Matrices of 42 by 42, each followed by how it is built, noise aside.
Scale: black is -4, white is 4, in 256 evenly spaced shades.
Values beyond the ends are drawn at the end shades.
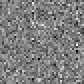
uneven columns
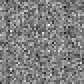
repeating rows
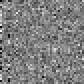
uneven columns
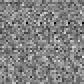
repeating columns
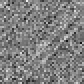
Hankel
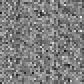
repeating rows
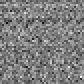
repeating columns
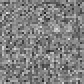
blocks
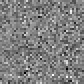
uneven columns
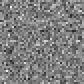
repeating columns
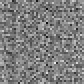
repeating rows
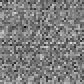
repeating columns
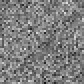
Hankel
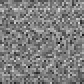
repeating columns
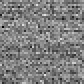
blocks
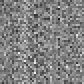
repeating rows
